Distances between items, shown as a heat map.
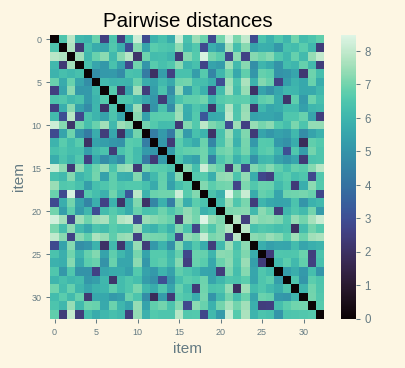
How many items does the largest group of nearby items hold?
6
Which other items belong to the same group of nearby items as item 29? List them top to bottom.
17, 22
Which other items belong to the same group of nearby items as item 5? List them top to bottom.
20, 27
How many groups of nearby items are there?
8
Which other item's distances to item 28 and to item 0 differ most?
7
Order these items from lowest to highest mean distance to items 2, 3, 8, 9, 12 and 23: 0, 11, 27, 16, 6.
11, 6, 27, 0, 16
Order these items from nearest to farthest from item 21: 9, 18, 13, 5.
13, 5, 9, 18
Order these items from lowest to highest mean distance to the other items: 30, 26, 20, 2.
30, 26, 20, 2
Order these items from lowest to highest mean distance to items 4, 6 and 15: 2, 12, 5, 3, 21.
12, 2, 21, 5, 3
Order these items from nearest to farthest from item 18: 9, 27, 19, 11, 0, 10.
9, 27, 11, 19, 0, 10
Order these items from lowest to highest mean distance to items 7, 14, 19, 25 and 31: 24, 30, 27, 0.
24, 30, 0, 27
